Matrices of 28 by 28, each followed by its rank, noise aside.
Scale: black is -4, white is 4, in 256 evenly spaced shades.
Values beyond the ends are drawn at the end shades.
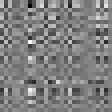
two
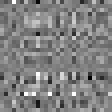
three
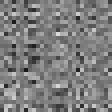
three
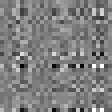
two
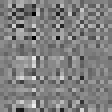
two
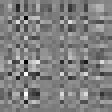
two
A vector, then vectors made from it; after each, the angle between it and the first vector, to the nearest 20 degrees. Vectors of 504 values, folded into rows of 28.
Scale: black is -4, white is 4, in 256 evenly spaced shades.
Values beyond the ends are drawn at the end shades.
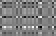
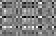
20 degrees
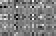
60 degrees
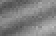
80 degrees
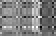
40 degrees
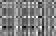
140 degrees
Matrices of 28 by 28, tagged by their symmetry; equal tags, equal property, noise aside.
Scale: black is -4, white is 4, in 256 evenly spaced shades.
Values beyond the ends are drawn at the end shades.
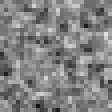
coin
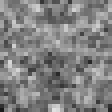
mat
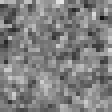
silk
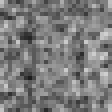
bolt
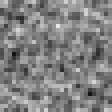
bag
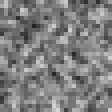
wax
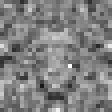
mat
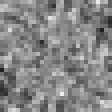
bag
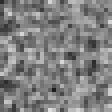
bolt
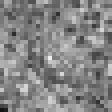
coin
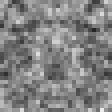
mat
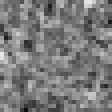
silk
